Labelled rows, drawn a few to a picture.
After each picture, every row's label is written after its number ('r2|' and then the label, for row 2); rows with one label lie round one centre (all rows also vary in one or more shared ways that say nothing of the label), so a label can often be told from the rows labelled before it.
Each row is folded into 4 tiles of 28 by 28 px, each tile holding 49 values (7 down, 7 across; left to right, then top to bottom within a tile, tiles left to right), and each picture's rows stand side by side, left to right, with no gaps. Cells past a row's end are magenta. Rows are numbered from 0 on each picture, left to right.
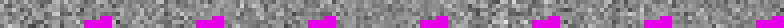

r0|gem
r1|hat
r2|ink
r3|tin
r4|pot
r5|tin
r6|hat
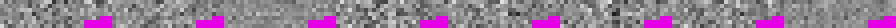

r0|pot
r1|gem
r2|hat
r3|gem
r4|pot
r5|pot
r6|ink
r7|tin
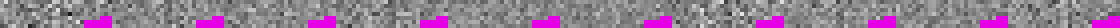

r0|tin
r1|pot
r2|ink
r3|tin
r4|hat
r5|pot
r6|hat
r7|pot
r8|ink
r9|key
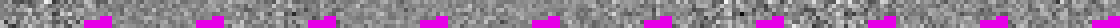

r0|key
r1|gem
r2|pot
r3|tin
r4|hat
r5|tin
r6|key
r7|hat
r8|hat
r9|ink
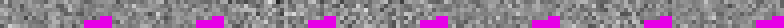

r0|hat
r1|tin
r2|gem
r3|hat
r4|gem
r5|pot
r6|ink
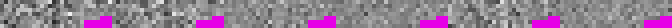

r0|tin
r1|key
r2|hat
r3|pot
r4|key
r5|pot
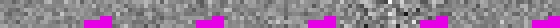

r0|key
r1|ink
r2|hat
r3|ink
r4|pot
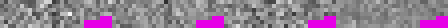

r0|tin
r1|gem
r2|gem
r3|ink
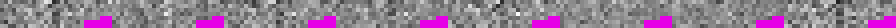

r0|tin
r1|tin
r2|key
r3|hat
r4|pot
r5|ink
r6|pot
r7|pot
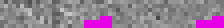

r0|gem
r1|gem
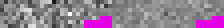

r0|gem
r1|hat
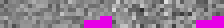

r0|ink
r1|tin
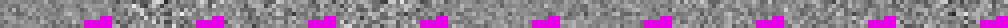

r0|gem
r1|gem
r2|tin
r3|gem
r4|gem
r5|key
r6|hat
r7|ink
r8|key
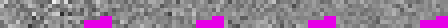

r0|tin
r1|tin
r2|pot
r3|key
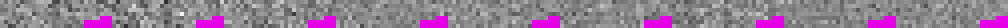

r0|ink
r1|gem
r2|key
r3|pot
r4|hat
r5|key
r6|key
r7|tin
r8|pot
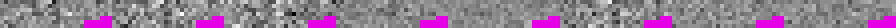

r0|gem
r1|key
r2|pot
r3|ink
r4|pot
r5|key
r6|gem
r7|tin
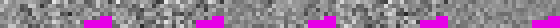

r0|pot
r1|tin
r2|gem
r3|pot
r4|tin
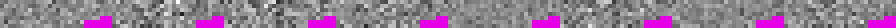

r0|hat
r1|gem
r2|pot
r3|tin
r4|gem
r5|pot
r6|ink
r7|gem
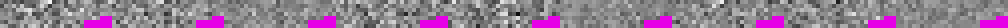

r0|tin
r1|key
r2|tin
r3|pot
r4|tin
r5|pot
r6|pot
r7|gem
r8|tin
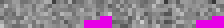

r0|key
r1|gem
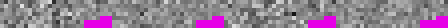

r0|pot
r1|pot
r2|tin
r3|gem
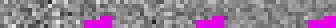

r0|gem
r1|hat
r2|ink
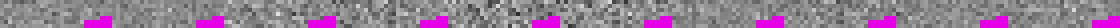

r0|ink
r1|key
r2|pot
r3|tin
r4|key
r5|pot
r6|key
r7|hat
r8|hat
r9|hat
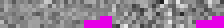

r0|key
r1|ink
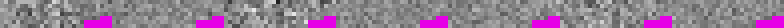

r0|pot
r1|key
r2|gem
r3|pot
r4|key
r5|pot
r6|tin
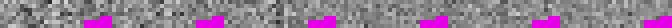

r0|pot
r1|gem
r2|ink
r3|tin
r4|gem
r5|ink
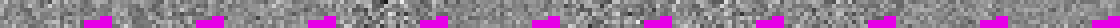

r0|key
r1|pot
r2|key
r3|gem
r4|hat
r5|hat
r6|key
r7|pot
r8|ink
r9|ink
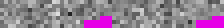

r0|tin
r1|tin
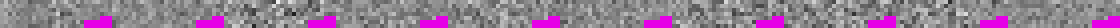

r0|key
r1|ink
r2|tin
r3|hat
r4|hat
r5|tin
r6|pot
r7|ink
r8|gem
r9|tin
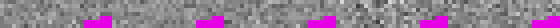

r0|pot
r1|key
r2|tin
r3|key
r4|ink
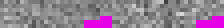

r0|hat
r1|tin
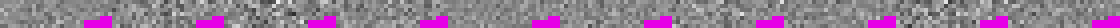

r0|ink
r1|gem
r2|key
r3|tin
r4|pot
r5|tin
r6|tin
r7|key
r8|key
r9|key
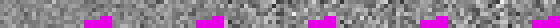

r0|tin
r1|hat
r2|pot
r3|ink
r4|ink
